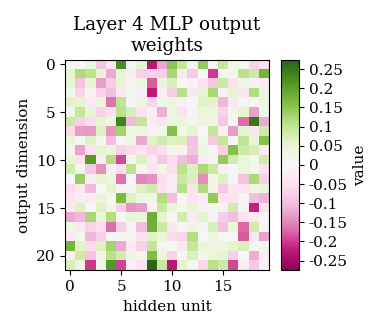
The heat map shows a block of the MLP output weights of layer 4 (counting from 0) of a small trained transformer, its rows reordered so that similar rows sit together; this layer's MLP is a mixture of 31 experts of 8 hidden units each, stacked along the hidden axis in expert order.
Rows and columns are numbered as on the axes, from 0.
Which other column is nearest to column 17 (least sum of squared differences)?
19
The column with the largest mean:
14
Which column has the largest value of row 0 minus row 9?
5
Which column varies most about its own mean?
8
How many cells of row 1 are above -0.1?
18
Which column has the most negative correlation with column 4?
10
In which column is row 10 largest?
2
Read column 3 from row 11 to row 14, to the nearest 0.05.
-0.15 0.05 0 0.05
